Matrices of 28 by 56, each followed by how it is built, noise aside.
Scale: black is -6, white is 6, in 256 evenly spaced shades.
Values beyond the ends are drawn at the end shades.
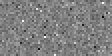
sparse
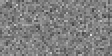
noise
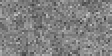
smooth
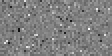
sparse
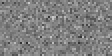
uneven rows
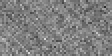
Toeplitz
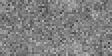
smooth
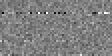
uneven rows
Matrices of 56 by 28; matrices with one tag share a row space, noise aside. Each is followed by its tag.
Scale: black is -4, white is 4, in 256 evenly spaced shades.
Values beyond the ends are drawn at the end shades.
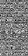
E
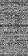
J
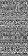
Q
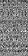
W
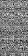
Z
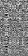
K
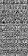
Q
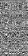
K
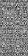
Q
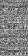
J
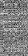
J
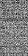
Q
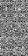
E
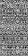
Q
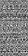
W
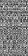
W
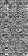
K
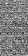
E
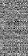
J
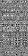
Q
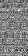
Z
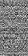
J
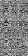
K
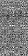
Z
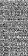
J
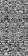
K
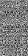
Q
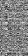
K
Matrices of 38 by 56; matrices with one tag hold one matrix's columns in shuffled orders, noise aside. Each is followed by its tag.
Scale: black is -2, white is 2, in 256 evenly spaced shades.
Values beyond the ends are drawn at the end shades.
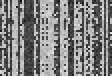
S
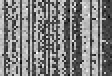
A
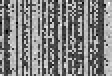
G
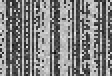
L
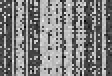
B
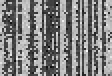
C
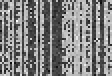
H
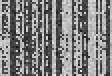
C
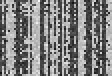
G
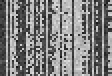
C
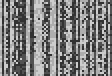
A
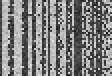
B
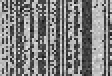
G
